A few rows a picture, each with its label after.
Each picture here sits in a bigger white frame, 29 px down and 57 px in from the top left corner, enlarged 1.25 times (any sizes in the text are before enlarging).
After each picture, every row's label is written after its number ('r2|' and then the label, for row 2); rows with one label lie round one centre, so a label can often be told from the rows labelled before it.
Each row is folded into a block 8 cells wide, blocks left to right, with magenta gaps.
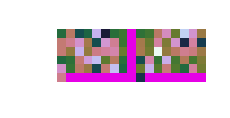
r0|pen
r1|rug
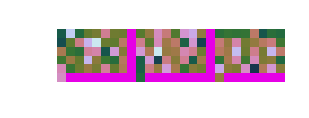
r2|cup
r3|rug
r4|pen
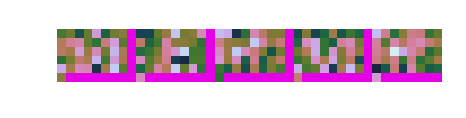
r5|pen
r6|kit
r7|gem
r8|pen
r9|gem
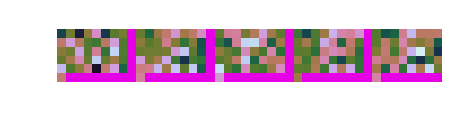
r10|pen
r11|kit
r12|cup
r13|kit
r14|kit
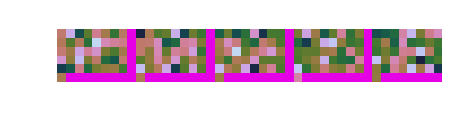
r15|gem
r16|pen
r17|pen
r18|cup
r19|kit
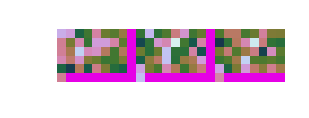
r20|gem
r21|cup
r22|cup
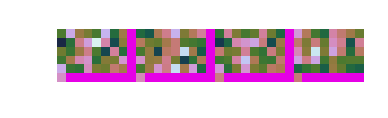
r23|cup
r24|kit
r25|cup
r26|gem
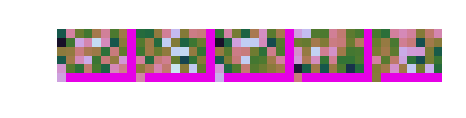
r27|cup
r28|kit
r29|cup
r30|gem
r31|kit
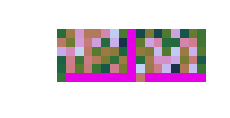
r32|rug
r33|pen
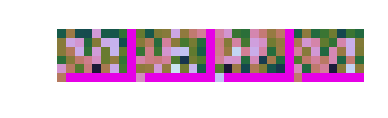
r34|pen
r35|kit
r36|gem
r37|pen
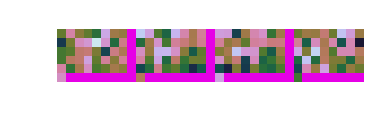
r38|cup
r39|gem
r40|gem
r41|rug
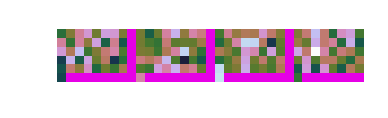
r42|rug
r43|kit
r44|cup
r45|rug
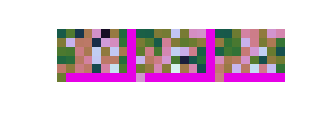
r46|pen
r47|kit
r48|kit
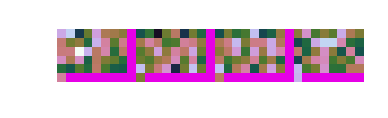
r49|gem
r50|pen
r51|pen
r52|cup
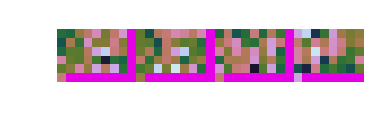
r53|kit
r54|kit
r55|pen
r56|gem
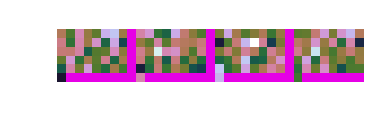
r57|rug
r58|gem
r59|cup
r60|rug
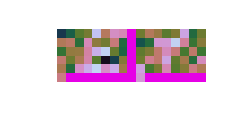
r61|kit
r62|cup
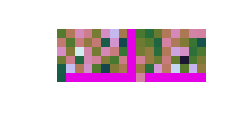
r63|rug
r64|kit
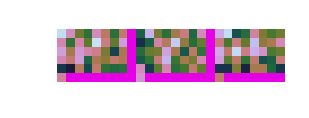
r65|gem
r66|cup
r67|gem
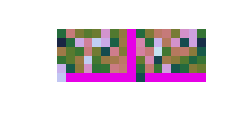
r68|cup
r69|rug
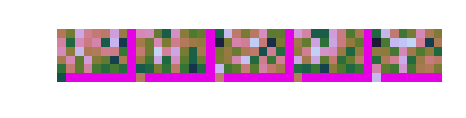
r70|rug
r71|gem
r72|cup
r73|gem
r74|cup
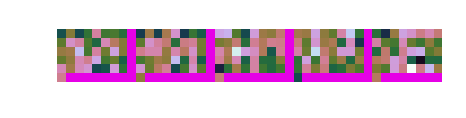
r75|pen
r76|pen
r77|gem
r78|rug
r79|kit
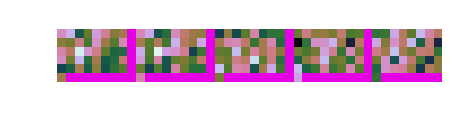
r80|gem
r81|gem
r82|pen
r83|cup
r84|rug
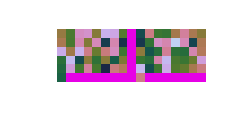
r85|rug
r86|cup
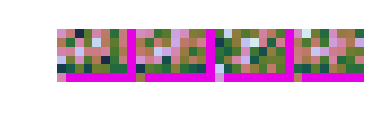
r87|gem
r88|gem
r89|cup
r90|gem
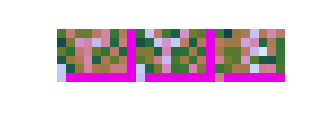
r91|cup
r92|cup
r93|kit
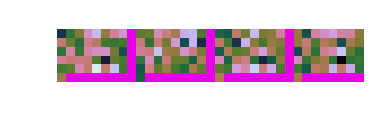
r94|kit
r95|rug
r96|kit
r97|kit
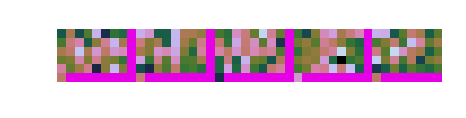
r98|pen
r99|gem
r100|rug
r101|kit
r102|gem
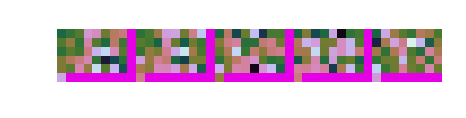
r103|kit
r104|kit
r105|pen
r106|pen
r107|cup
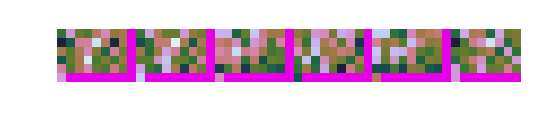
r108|cup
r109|cup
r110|gem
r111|rug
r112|gem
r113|cup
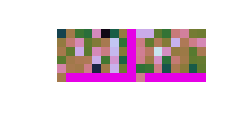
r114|pen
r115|gem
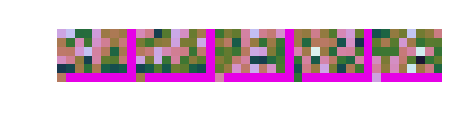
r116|gem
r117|gem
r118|kit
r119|rug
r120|kit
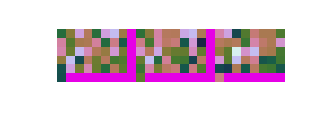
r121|rug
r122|rug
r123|gem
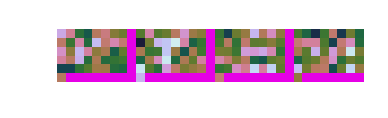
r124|gem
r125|cup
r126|kit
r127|pen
